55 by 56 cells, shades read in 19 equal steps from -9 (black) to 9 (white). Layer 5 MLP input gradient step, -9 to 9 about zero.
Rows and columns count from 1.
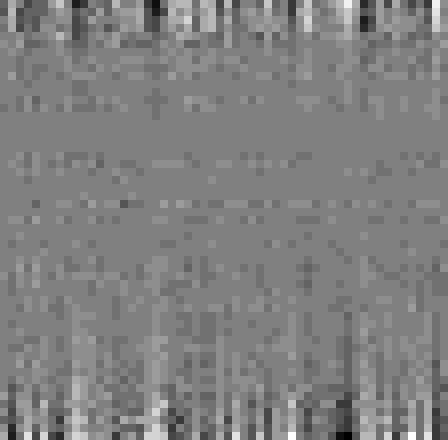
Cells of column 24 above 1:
6
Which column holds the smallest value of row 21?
13
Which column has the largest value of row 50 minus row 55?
43
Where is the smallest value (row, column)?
55, 44
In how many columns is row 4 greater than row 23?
26
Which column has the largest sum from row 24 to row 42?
20
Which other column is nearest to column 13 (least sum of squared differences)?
9
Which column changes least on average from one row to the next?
41
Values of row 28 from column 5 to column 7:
2 0 0
